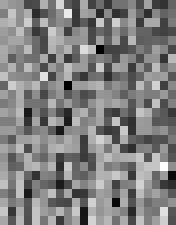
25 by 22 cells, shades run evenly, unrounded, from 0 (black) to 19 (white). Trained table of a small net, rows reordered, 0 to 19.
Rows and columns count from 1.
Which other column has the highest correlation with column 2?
11
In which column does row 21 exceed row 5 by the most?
18
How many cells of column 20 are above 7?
20
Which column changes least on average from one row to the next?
3
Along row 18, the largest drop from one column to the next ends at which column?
19
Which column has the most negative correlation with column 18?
8
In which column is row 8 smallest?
17
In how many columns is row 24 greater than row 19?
10
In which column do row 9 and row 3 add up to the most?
6
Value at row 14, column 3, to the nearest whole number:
12
